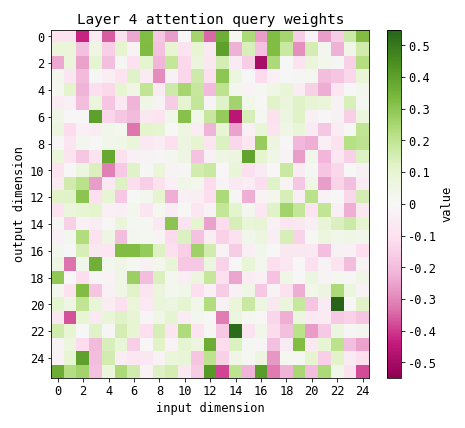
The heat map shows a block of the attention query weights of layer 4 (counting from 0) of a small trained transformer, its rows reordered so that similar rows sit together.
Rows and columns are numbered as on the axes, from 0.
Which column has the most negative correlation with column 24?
12
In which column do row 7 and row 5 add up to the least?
6
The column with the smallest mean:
21
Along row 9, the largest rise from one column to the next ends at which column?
4
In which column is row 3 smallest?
8
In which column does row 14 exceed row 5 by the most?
9
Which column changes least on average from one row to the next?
17
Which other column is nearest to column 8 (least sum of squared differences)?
0
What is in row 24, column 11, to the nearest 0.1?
-0.2
